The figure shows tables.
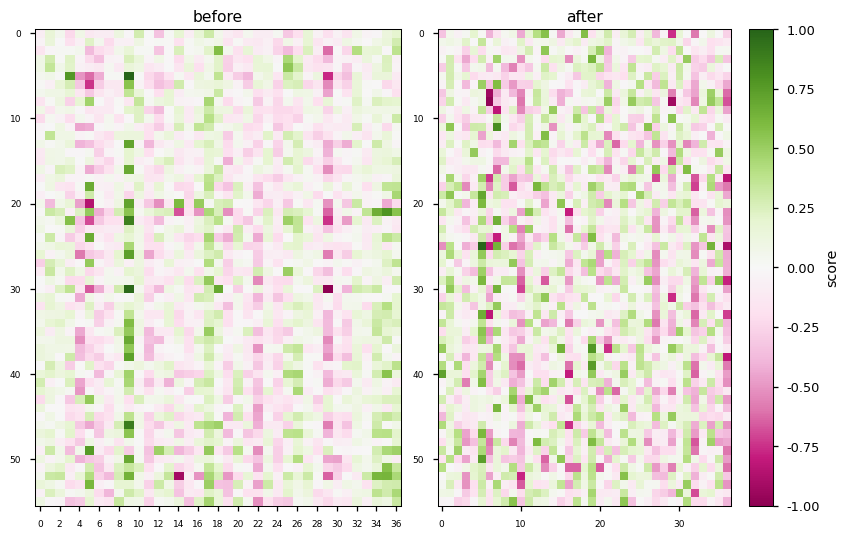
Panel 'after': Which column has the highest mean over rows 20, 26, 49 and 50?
5
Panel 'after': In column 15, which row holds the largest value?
37
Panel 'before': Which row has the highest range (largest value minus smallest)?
30
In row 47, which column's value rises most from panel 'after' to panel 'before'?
9
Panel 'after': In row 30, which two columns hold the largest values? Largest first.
7, 1
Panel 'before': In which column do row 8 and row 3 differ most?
5
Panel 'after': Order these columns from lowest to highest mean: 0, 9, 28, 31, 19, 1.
9, 28, 0, 31, 1, 19
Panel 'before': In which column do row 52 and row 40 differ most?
14
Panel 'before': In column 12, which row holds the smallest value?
20
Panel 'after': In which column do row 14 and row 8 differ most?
6
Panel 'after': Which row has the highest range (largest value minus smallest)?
25
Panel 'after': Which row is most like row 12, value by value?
2
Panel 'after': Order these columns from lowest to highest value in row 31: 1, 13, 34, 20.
20, 1, 34, 13
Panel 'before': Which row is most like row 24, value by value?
53
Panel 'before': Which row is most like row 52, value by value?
21
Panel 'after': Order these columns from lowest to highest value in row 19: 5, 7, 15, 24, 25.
24, 15, 7, 25, 5
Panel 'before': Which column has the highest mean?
9
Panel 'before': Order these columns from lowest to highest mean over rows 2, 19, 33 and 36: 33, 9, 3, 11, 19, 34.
11, 19, 3, 33, 34, 9
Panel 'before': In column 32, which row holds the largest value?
2
